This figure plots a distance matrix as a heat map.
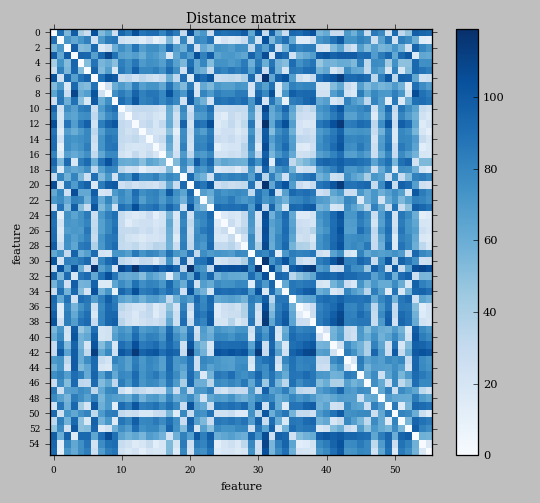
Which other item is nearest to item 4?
46
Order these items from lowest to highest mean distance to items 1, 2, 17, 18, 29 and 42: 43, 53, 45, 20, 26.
26, 43, 20, 53, 45
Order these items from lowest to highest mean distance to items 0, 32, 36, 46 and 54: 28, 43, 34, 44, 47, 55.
55, 47, 28, 34, 44, 43
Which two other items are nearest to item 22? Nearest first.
45, 48
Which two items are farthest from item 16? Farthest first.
31, 42
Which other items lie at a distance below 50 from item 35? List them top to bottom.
3, 17, 32, 53
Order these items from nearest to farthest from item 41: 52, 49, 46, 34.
34, 49, 46, 52
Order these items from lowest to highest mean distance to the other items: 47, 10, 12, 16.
16, 47, 10, 12
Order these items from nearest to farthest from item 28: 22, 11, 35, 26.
11, 26, 35, 22
